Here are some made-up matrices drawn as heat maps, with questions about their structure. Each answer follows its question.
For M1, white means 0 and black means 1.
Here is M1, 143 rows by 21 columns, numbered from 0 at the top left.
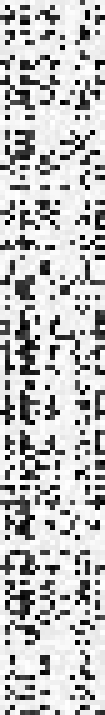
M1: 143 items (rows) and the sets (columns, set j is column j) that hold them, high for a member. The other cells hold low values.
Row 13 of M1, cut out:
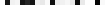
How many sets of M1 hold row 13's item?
7
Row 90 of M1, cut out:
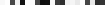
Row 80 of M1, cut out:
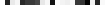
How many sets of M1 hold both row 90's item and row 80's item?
4
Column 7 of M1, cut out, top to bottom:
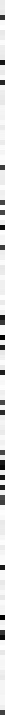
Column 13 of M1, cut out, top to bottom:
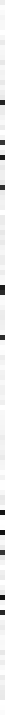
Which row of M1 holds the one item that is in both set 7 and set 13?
67
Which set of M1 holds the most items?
5
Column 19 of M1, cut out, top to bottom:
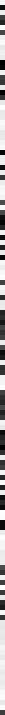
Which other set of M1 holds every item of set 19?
4
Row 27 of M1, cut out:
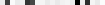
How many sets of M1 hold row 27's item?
5
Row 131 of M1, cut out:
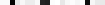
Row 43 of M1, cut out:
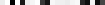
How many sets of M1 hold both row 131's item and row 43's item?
4
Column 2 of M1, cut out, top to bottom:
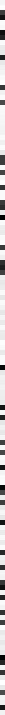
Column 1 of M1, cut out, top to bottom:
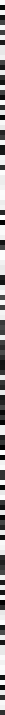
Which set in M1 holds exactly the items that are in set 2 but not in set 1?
8
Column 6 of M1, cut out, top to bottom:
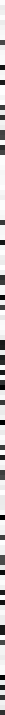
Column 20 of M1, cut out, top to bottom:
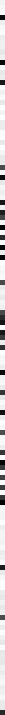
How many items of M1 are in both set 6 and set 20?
6
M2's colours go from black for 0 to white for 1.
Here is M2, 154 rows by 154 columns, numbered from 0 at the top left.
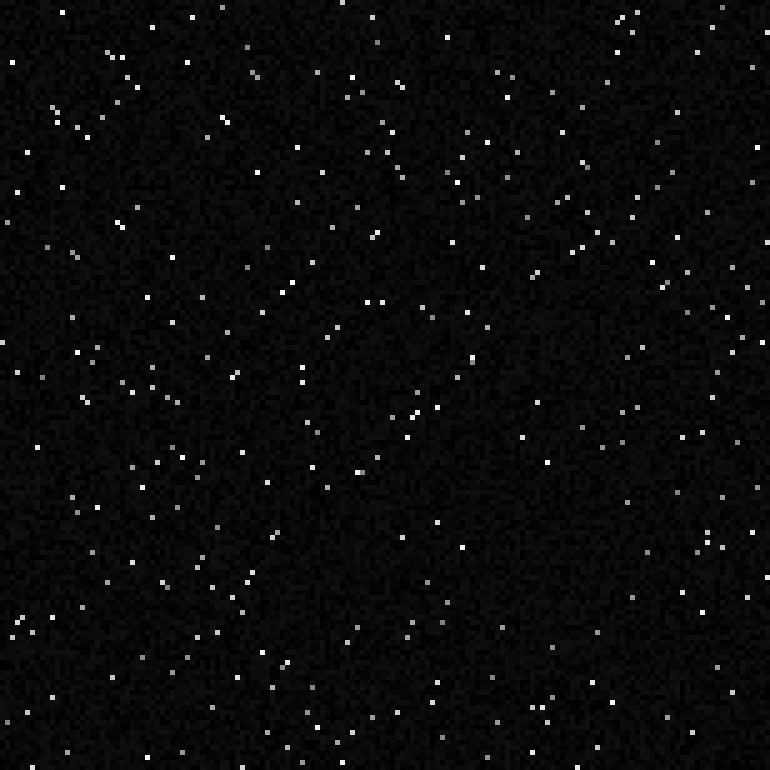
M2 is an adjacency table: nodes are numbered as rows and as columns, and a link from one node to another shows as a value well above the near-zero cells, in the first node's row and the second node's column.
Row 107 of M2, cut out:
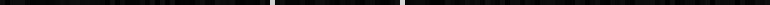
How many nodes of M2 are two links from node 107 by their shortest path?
3
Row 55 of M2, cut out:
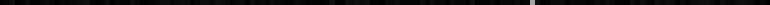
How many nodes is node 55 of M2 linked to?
1
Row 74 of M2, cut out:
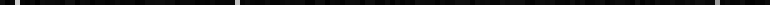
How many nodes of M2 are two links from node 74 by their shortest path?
4
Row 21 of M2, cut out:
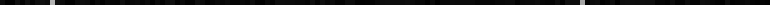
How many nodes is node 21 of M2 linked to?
2
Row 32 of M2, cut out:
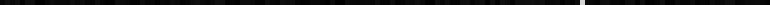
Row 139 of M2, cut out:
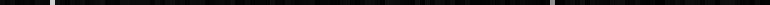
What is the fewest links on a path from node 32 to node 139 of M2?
4
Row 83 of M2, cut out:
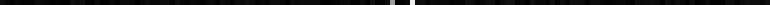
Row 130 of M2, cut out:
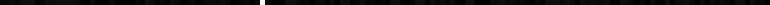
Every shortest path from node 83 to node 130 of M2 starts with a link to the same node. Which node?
node 78
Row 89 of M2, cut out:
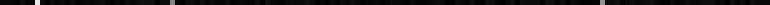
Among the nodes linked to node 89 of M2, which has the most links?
node 34
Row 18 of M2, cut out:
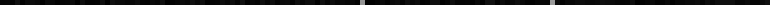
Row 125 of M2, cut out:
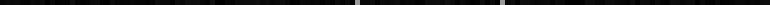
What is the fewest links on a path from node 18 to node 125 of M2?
4
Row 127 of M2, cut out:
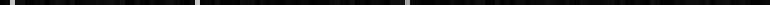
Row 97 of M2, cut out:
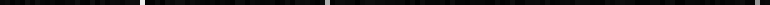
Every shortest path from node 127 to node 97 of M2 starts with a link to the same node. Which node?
node 2
